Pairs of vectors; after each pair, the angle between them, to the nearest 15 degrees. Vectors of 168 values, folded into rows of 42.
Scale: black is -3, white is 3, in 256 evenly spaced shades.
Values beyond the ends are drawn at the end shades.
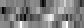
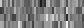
60 degrees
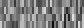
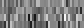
120 degrees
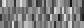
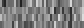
165 degrees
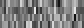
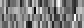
165 degrees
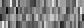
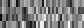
90 degrees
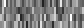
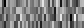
150 degrees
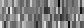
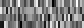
105 degrees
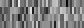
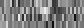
135 degrees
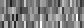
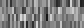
60 degrees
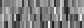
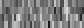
165 degrees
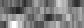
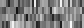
60 degrees
